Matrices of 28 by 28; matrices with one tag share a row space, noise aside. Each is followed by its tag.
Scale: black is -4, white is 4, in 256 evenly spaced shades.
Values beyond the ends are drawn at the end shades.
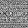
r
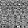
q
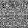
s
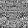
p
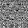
s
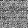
s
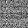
r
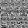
q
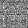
s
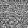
s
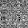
q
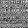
r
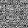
p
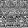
p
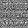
r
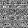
s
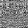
p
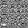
q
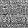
r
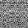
s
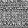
r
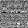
q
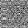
q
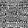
p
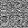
q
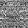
p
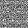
s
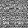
s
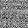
r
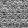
q
